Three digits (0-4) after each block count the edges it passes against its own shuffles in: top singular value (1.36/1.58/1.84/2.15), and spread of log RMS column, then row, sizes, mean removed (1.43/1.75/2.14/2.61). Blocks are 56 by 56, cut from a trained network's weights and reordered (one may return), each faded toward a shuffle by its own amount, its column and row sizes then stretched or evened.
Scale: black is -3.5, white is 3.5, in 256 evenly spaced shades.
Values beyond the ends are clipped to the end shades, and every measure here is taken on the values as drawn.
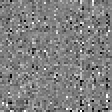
1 3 2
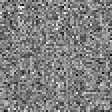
1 0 2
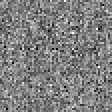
0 0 0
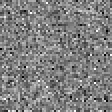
0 0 3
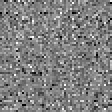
0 1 3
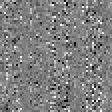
1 4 0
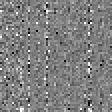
1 4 1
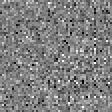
2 1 1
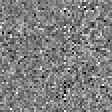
0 2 0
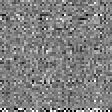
3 1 4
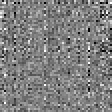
2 4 3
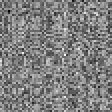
4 1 1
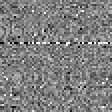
3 0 2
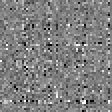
1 4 3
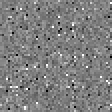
0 2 1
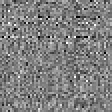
3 1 3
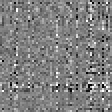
1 4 3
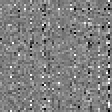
2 4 1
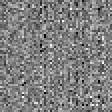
2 3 0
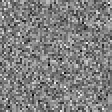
0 0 0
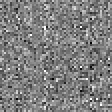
1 4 1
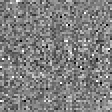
1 0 3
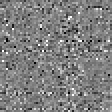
2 1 1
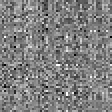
3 3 3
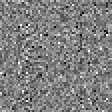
1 1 1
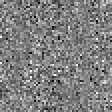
0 3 0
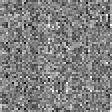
2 1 2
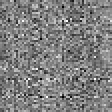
3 1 3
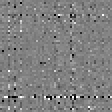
3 2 2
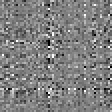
3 4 4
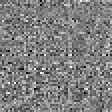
1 0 4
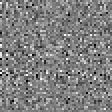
2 2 3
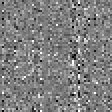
1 4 1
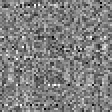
2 0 3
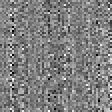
2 4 0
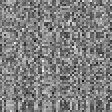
4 0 0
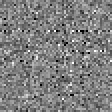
1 1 3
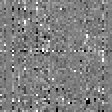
1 4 2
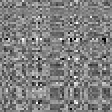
4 3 4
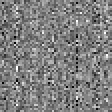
1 4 0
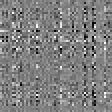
4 4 4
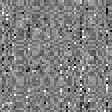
3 2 0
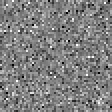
0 0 0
